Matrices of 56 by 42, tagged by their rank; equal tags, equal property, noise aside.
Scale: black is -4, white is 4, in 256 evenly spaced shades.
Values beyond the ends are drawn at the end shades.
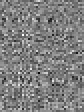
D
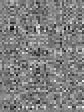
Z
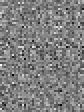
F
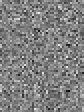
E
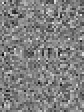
E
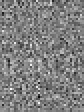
F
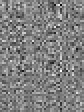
Z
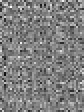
Z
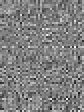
F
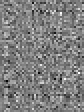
F
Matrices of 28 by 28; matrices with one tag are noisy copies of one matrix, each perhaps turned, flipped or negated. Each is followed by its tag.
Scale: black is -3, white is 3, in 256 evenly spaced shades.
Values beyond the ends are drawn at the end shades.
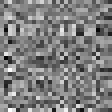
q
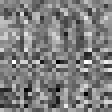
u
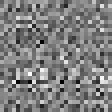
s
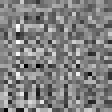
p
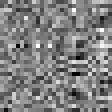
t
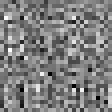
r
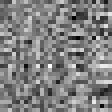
t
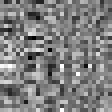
t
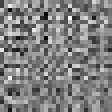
p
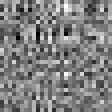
t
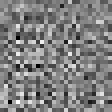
p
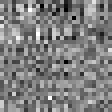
t
